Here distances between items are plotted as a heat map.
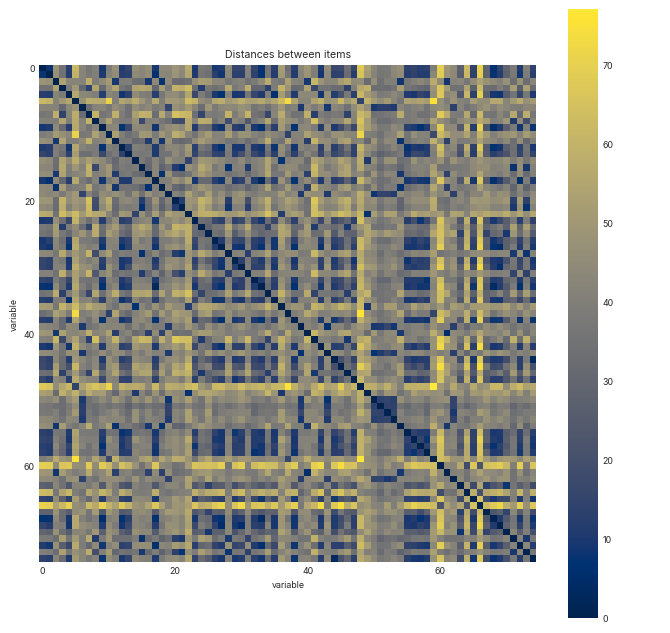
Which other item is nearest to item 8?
71
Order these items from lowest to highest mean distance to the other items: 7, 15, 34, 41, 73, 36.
73, 15, 34, 7, 41, 36
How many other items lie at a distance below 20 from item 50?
8
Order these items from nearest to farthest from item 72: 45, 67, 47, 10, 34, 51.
45, 47, 67, 34, 51, 10
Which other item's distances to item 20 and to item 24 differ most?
41
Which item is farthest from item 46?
60
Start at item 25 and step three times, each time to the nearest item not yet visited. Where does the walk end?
67
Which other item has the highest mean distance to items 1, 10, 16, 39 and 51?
48
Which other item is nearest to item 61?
40
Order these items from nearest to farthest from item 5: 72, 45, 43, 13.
43, 13, 72, 45
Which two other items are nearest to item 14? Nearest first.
36, 49
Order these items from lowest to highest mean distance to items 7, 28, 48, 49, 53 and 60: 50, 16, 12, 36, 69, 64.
64, 50, 16, 36, 12, 69
